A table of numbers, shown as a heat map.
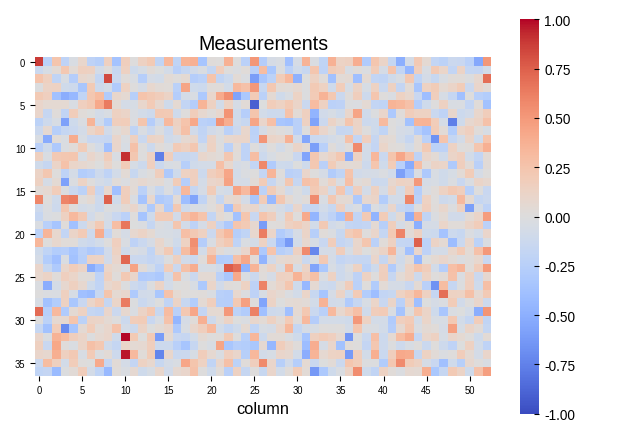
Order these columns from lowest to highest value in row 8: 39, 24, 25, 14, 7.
25, 39, 14, 24, 7
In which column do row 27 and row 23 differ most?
44
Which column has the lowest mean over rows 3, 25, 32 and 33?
14
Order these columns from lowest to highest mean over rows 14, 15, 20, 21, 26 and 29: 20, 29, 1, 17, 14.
29, 1, 14, 20, 17
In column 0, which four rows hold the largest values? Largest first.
0, 29, 16, 21
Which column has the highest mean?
10
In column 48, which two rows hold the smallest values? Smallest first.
7, 21
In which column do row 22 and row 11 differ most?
31
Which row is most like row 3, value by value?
15
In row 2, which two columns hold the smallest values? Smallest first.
25, 30
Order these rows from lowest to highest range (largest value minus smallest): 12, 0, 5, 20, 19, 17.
17, 20, 12, 19, 0, 5
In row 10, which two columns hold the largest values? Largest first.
37, 52
